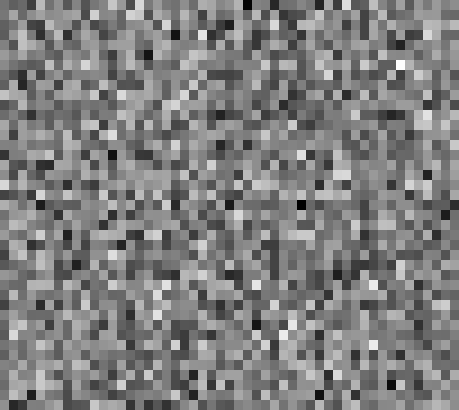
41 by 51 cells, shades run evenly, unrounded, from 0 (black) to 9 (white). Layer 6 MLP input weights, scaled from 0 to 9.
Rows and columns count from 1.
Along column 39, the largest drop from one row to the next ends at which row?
19
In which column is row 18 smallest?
48
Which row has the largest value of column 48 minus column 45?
12
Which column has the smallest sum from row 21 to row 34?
47
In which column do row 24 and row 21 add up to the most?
13
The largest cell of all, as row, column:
7, 45
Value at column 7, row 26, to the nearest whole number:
4
